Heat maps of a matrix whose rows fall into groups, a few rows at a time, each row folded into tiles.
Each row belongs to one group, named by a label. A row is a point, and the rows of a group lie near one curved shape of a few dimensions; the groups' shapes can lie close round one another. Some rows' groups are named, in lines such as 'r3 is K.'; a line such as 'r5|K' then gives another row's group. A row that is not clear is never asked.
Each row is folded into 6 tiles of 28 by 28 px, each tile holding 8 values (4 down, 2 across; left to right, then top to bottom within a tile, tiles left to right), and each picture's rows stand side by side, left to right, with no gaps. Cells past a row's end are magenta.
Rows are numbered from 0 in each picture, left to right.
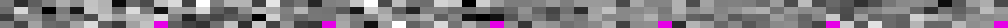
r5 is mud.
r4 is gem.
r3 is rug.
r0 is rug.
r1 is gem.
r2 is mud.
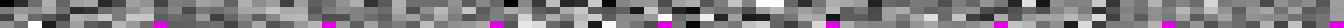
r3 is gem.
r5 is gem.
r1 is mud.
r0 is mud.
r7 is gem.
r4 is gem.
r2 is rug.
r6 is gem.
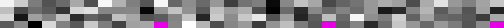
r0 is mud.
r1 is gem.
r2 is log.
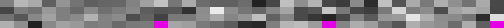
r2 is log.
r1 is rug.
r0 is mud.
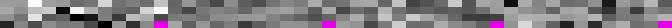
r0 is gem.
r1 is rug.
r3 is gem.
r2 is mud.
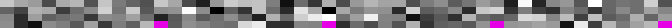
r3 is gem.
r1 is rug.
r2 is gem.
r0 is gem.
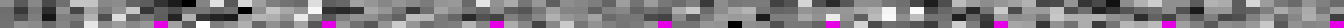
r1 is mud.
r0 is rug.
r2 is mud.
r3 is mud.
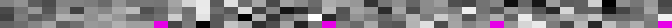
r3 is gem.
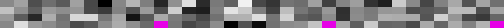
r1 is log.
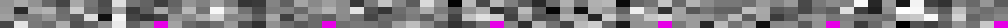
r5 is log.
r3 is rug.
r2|rug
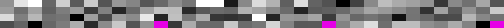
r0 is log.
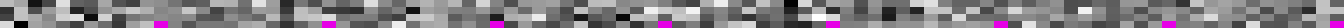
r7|gem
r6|gem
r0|rug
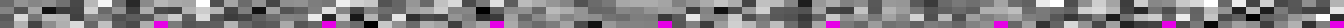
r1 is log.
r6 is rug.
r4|log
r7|log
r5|rug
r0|log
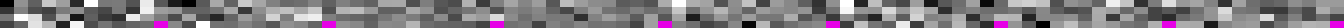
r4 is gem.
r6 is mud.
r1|mud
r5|gem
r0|gem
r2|rug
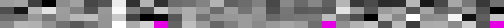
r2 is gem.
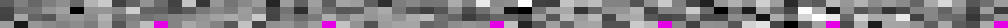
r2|mud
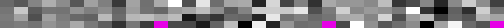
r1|gem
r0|rug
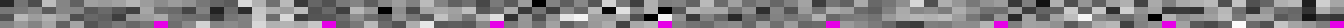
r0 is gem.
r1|rug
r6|log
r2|rug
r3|log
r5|log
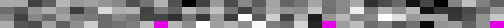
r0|gem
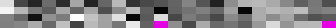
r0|gem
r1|rug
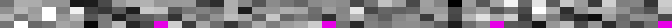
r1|rug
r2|rug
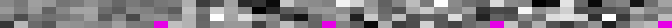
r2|mud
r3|rug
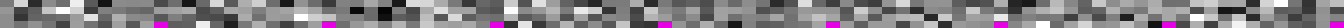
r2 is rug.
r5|rug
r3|gem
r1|mud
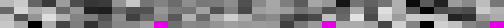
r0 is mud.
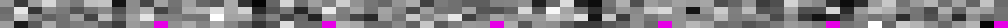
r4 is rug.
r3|rug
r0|rug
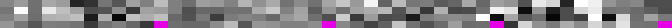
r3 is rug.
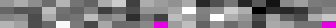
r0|mud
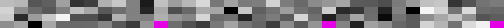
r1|gem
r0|mud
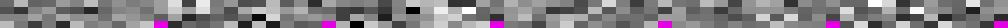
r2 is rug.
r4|rug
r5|rug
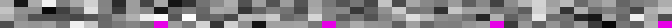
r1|mud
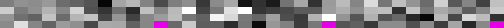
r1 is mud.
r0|gem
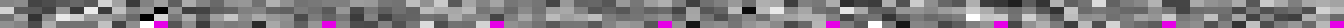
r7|gem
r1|log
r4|rug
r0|log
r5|mud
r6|gem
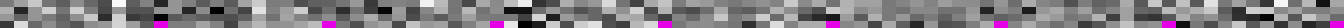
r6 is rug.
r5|mud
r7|gem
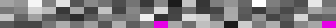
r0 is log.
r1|gem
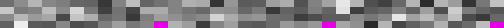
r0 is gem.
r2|log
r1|mud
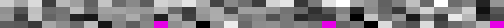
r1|mud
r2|mud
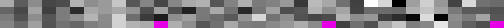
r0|rug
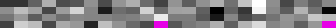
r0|gem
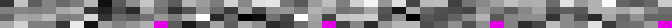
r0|gem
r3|gem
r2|log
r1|gem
